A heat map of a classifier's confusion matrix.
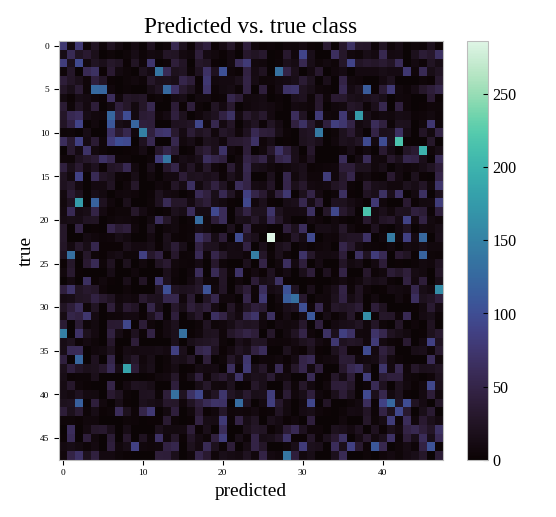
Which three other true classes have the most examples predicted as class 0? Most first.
33, 2, 11
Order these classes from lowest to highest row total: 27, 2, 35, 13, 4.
27, 4, 35, 2, 13
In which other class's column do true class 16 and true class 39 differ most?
46
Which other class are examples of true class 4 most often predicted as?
18
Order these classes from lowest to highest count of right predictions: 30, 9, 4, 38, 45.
4, 45, 38, 30, 9
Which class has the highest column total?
2
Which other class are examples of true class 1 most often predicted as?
30
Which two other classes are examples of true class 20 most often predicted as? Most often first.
17, 43
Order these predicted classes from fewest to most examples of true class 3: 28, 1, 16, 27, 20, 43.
16, 1, 28, 43, 20, 27
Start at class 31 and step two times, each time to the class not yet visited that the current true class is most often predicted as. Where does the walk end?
22
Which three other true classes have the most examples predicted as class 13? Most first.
5, 28, 10
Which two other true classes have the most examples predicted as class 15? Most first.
33, 4
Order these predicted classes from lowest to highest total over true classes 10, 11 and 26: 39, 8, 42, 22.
39, 22, 8, 42
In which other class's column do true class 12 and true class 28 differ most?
45
